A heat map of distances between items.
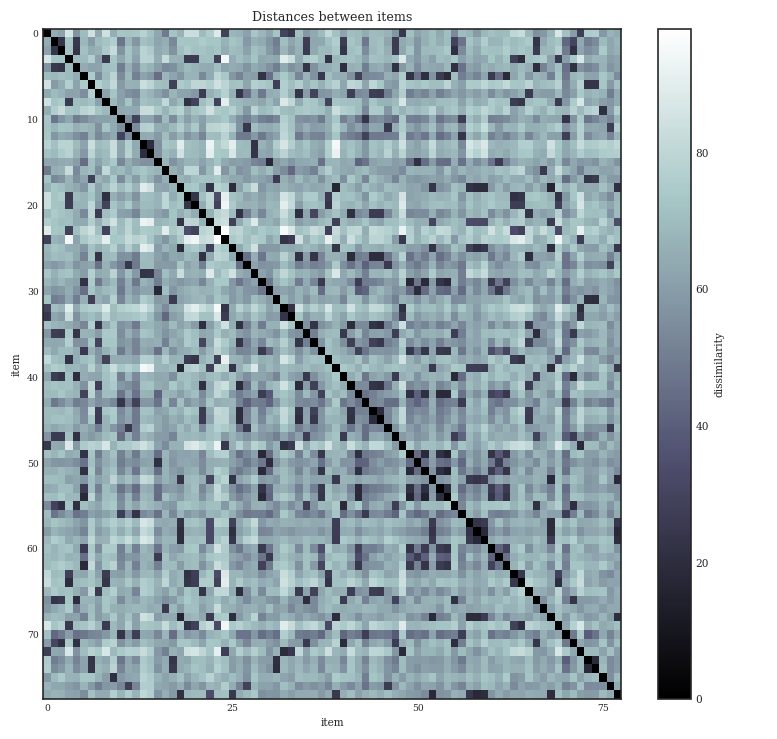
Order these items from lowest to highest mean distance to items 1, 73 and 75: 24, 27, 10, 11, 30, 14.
10, 27, 30, 11, 24, 14
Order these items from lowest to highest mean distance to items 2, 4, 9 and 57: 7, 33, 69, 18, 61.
18, 33, 7, 61, 69
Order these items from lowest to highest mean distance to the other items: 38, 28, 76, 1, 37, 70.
70, 37, 76, 1, 38, 28
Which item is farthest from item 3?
24
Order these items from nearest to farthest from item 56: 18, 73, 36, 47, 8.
47, 73, 36, 8, 18
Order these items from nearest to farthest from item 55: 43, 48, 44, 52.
43, 48, 44, 52
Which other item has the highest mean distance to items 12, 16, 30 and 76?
23
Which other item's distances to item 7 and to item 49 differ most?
54
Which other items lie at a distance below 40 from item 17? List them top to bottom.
6, 31, 73, 74
